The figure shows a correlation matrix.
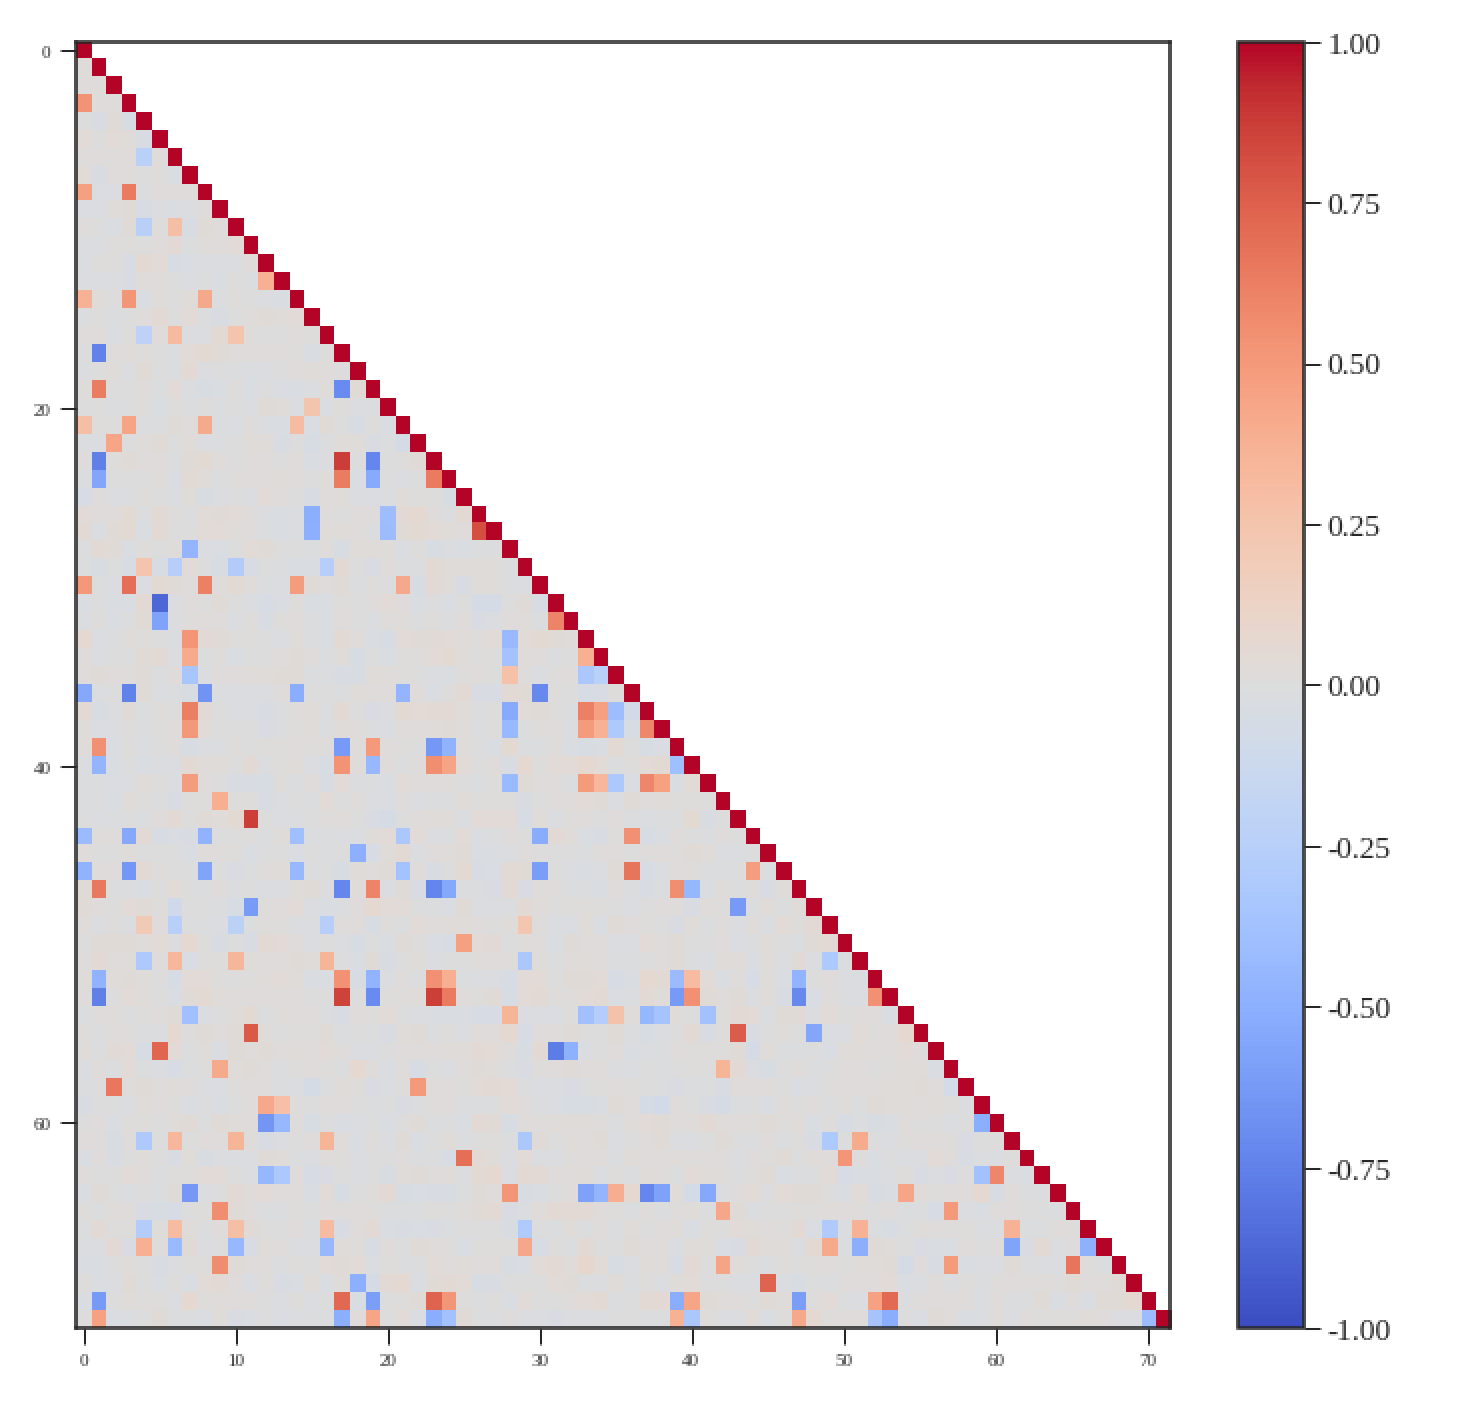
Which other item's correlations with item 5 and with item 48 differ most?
31
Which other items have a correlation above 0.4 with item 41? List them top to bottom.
7, 33, 37, 38
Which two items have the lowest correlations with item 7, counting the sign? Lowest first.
64, 28
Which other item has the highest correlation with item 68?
65
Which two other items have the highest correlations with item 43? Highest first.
11, 55
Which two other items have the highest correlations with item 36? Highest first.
46, 44
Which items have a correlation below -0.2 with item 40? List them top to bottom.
1, 19, 39, 47, 71
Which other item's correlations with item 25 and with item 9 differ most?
62
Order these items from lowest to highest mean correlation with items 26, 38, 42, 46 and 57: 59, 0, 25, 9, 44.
0, 59, 25, 44, 9
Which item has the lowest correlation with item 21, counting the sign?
36
